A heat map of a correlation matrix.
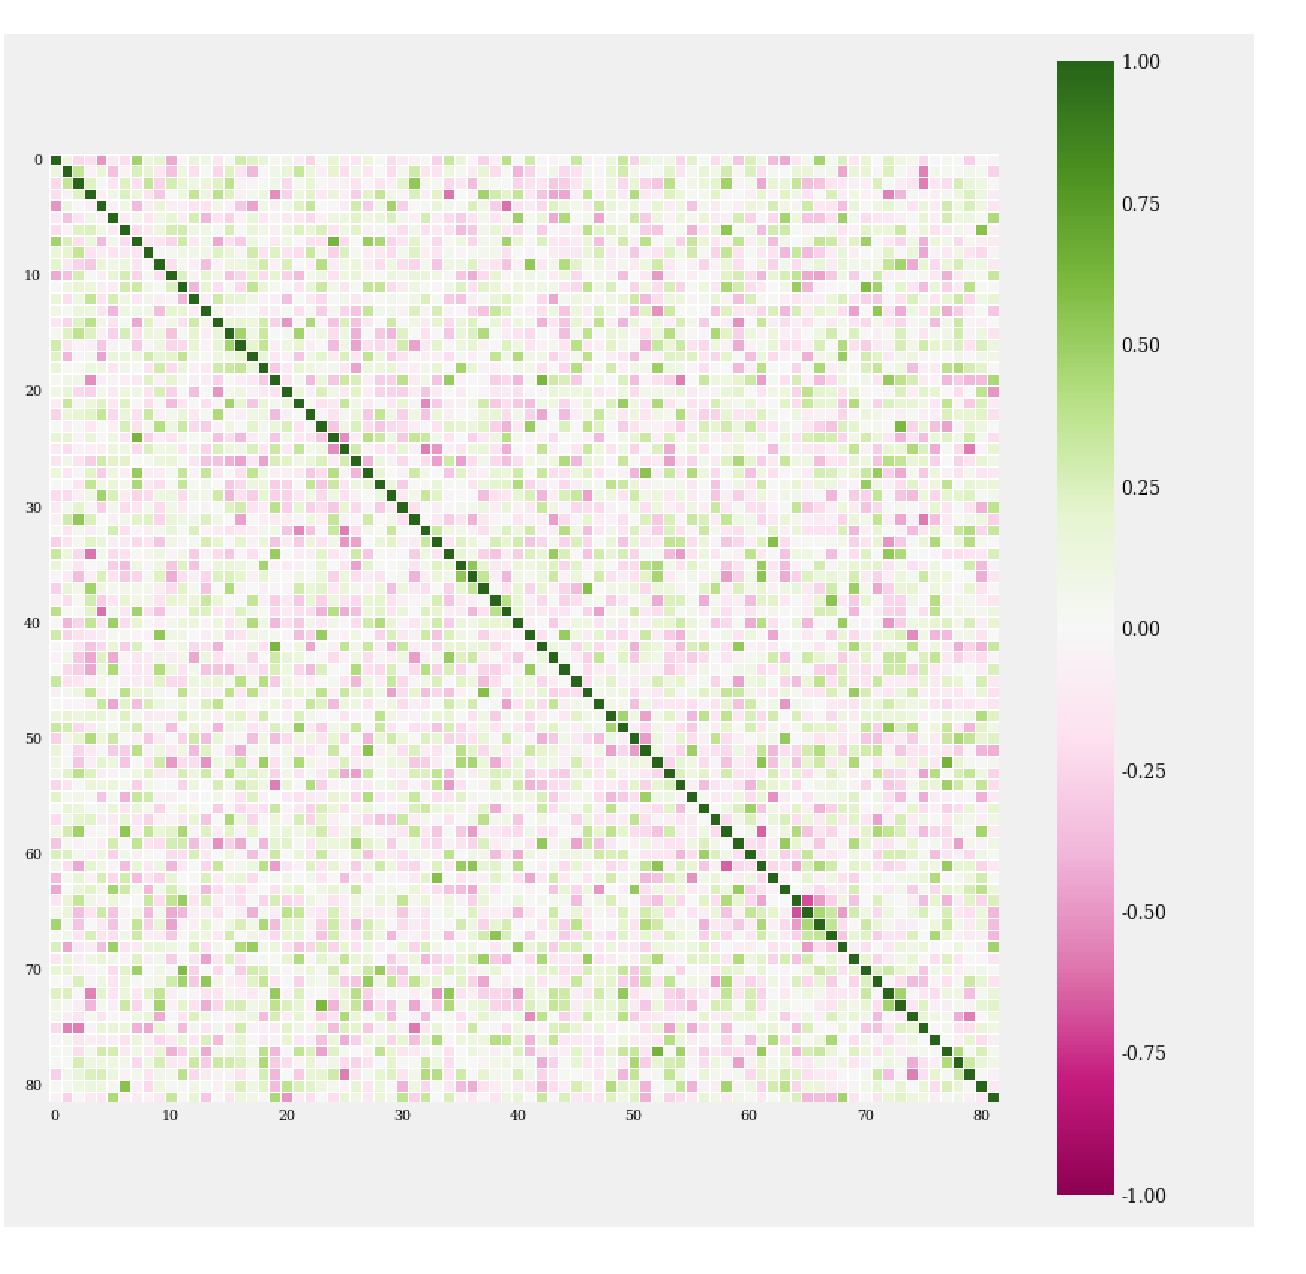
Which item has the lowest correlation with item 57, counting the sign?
71
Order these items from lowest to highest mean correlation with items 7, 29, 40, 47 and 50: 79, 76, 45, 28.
76, 45, 79, 28
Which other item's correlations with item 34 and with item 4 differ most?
0
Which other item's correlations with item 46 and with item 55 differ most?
6
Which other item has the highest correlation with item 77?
52
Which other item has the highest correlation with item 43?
34
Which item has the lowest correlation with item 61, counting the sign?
58
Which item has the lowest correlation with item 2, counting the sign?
75
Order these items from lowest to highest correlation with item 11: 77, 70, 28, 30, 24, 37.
77, 30, 24, 37, 28, 70
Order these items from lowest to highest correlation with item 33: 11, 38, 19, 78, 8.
19, 8, 11, 78, 38
